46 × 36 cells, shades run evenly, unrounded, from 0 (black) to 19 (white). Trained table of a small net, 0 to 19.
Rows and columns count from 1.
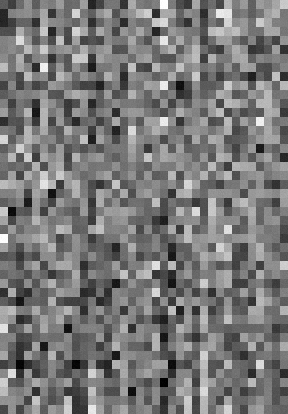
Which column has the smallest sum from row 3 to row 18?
12
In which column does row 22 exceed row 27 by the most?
36
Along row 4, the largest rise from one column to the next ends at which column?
10
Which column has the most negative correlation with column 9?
23
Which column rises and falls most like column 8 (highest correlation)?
22
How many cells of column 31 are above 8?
24
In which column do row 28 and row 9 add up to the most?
25
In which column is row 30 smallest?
11
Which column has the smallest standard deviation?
18
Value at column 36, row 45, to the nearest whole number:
8
